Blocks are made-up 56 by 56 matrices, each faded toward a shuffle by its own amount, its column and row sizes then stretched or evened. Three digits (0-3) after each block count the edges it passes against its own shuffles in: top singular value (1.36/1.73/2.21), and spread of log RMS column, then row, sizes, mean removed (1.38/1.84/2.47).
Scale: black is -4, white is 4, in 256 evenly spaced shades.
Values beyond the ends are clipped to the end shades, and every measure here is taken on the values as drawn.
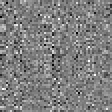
3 2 0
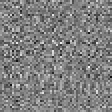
3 2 2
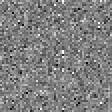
0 1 0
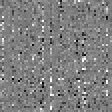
0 3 1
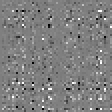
2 3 2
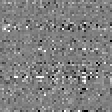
2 1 3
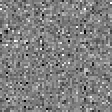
0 2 1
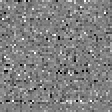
1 0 2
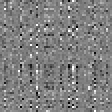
3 3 1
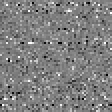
0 0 2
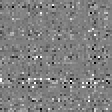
1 2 3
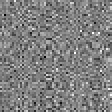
3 1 0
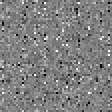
0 2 1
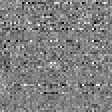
1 0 3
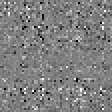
0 2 2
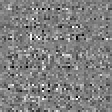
1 2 3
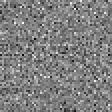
1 0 1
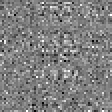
2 1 2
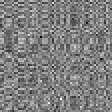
3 2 1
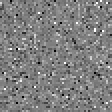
0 0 1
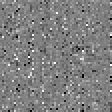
0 2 1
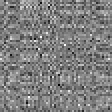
3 1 1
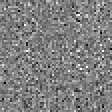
2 1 0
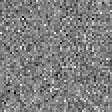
2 0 0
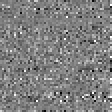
1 2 3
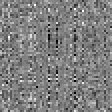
3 3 0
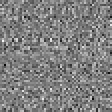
2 1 2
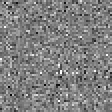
1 2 1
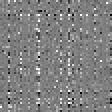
3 3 2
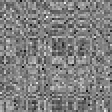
3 1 0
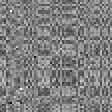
3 2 1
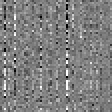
3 3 0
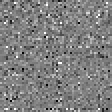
1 2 2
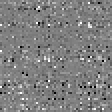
0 2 3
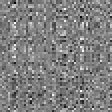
3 3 0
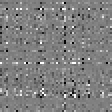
1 3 3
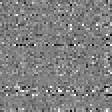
2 1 3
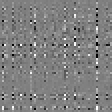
3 3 3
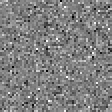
0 0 0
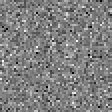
1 1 0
